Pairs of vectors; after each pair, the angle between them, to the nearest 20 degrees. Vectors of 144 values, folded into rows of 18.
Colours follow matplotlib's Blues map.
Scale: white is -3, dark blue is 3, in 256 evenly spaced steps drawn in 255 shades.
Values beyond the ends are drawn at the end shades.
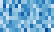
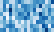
40 degrees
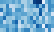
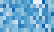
160 degrees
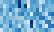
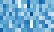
160 degrees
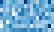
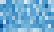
140 degrees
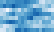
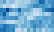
160 degrees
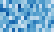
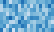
160 degrees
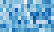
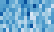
120 degrees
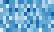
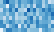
20 degrees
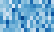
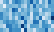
60 degrees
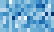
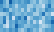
140 degrees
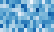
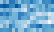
120 degrees
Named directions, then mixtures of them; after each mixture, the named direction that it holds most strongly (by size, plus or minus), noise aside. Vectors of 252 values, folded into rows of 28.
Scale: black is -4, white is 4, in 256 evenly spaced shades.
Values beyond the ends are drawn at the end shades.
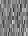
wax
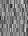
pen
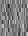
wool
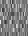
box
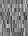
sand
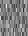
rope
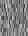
rope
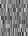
rope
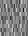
rope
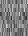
sand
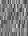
box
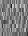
pen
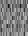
sand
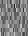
rope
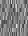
box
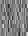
wool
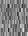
wool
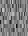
box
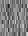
wool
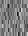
wool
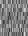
wax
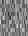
box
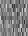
rope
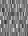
box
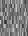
box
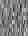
wax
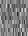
rope
